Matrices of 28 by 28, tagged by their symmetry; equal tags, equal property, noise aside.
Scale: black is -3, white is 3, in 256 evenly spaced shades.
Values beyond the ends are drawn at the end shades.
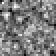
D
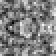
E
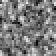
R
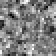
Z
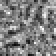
Z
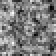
E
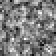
D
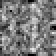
E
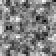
E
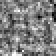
Z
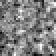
R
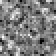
D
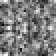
E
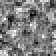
Z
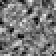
D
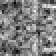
E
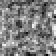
Z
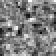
Z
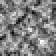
D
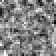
R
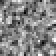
D
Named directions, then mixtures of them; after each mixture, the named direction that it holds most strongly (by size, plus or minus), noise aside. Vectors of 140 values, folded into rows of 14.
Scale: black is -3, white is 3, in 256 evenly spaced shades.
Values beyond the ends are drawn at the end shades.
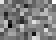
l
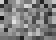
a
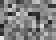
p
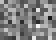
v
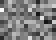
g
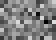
g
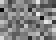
g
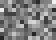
g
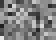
p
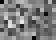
l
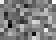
l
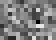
v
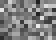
g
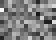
g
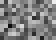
l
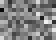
g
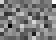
l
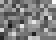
l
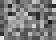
p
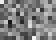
v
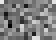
l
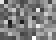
v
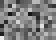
p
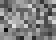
a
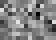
g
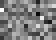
g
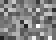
v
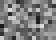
p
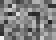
p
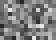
v
